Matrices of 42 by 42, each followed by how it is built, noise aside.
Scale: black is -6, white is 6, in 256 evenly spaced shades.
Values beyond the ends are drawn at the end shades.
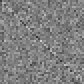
diagonal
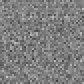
repeating columns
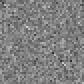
diagonal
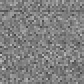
repeating columns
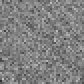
Toeplitz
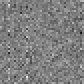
uneven columns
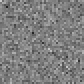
diagonal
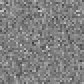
repeating columns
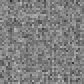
blocks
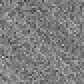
Toeplitz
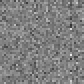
uneven columns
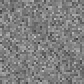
Toeplitz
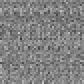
repeating columns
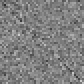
diagonal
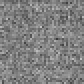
blocks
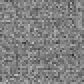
blocks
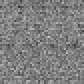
repeating columns
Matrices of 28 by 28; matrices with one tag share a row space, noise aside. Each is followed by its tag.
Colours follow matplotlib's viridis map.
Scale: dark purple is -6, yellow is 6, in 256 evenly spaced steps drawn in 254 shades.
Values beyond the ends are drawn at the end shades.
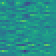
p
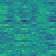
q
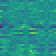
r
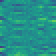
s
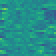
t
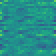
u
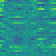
s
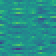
s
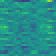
q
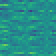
r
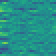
r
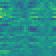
r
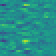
p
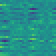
r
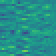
p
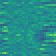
t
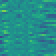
t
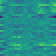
s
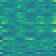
u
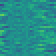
t
